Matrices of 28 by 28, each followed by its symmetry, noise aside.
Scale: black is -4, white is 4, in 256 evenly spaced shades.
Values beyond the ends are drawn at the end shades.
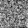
antisymmetric.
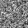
symmetric.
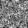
same after a half turn.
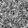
symmetric.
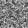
same after a half turn.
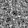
symmetric across the other diagonal.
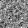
symmetric across the other diagonal.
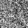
antisymmetric.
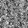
same after a half turn.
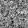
antisymmetric.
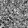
symmetric across the other diagonal.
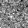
symmetric across the other diagonal.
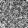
symmetric across the other diagonal.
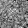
symmetric.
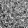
symmetric across the other diagonal.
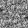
same after a half turn.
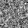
same after a half turn.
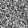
antisymmetric.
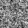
antisymmetric.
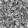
same after a half turn.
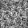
same after a half turn.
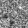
symmetric across the other diagonal.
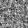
antisymmetric.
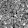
symmetric.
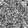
symmetric across the other diagonal.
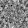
same after a half turn.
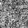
antisymmetric.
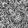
symmetric.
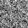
antisymmetric.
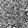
symmetric.
